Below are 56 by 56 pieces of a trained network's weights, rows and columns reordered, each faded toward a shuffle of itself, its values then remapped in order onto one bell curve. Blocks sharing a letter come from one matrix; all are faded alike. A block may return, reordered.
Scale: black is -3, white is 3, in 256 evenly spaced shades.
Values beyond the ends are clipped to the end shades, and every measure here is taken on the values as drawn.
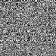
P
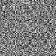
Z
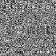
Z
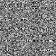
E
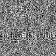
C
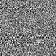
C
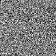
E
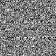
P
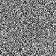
P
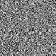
P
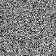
E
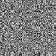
Z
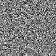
C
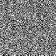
C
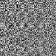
Z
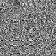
P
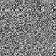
Z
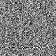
C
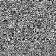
E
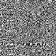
C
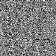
E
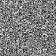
C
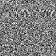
P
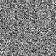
C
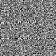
C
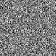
P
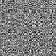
Z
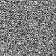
P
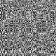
Z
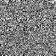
E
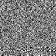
C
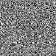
E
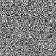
Z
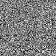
E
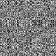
Z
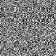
Z
